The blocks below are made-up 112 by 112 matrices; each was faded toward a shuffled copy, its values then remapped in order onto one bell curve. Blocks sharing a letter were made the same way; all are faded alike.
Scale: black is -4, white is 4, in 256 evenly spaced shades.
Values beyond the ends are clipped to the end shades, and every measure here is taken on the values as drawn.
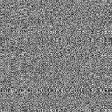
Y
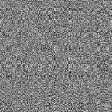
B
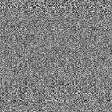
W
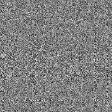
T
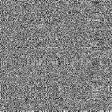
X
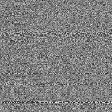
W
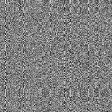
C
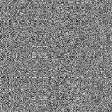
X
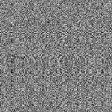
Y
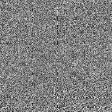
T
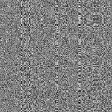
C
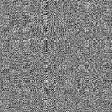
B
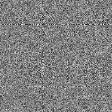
T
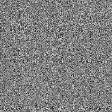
T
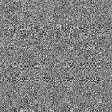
X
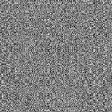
Y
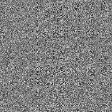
T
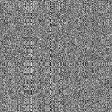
C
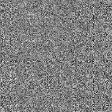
T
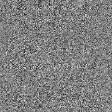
T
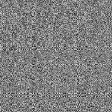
X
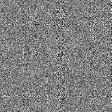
T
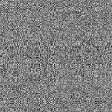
Y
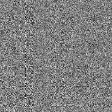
T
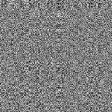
Y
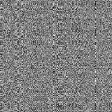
C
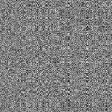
B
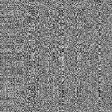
C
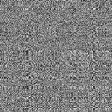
Y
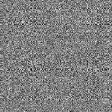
X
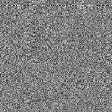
X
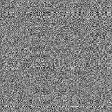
X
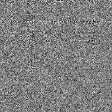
T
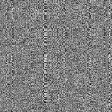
C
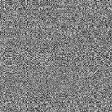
X
